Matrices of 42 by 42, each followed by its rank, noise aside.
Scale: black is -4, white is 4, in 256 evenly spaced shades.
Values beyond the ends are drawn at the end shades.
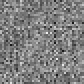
seven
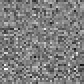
seven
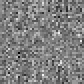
eight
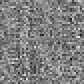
eight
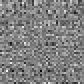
five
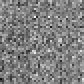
six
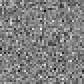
eight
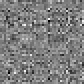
four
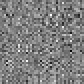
four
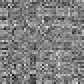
six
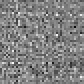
six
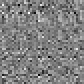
six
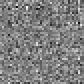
seven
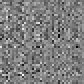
five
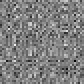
four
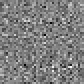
seven
